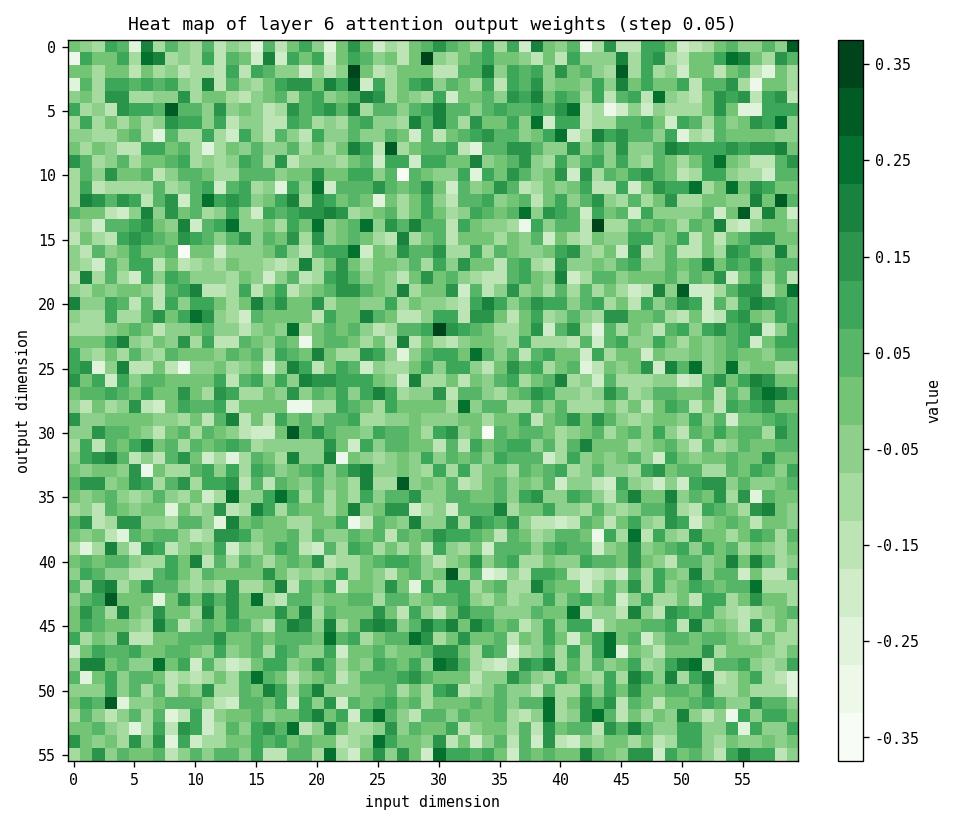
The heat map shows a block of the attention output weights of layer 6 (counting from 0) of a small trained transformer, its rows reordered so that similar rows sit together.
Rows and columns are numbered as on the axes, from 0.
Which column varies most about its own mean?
56
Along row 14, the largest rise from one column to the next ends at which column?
43
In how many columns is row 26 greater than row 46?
24
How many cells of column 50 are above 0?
21
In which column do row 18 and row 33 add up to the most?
40
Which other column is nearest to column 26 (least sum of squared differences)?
35
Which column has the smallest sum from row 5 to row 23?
2
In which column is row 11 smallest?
17
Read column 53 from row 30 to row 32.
0.1 -0.1 0
